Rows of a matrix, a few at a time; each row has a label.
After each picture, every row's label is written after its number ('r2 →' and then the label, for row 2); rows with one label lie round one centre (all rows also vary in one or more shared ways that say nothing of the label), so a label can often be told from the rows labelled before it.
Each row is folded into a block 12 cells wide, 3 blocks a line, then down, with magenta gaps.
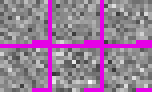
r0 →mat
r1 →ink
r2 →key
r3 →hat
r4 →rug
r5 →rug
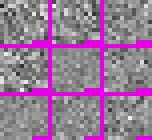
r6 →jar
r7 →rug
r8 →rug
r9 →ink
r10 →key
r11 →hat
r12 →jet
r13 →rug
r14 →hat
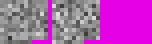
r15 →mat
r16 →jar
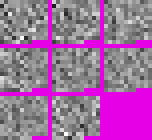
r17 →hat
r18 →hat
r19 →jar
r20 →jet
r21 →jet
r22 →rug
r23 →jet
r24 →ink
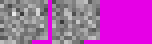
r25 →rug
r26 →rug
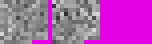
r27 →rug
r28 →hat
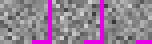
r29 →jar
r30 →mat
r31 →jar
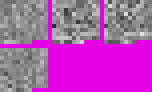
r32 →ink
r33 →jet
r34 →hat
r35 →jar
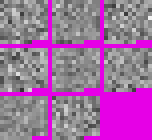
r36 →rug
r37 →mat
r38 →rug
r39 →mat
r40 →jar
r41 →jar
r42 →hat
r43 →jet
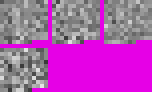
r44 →mat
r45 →hat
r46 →ink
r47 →ink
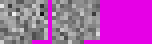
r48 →jar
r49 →hat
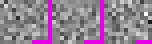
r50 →jar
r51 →jet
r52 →rug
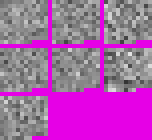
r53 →ink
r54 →jar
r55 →jar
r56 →ink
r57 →jet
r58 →jar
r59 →jar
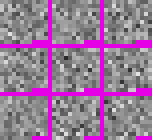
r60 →ink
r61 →jet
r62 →hat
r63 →key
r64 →mat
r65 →jar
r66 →jar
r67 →ink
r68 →key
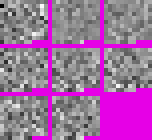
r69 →rug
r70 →jet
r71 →rug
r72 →ink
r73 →jar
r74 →ink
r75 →ink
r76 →rug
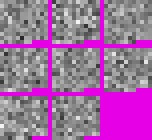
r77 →rug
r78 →jet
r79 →ink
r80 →jet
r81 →hat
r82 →ink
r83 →ink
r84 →hat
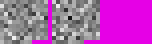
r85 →rug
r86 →rug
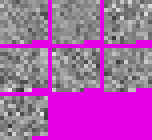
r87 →ink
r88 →hat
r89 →jar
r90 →jar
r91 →rug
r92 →jar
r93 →hat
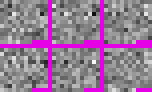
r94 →jet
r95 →rug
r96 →jet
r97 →ink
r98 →mat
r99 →jar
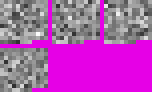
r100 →rug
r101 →ink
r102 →key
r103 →ink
